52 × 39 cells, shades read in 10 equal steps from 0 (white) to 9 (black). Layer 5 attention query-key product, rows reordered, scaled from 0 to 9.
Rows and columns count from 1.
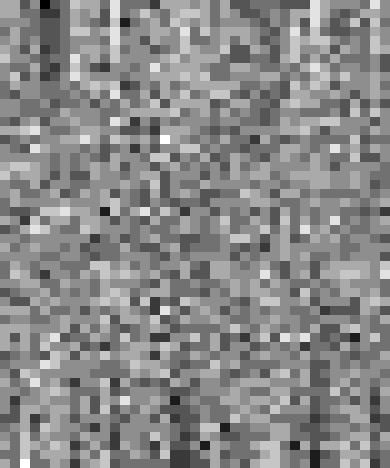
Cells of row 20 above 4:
10
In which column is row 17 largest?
14
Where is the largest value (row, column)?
1, 5
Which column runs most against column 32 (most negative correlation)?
6
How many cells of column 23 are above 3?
38
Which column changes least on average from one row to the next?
37
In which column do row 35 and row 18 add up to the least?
17
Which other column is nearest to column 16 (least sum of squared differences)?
25
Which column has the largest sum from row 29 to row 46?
32
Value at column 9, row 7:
4
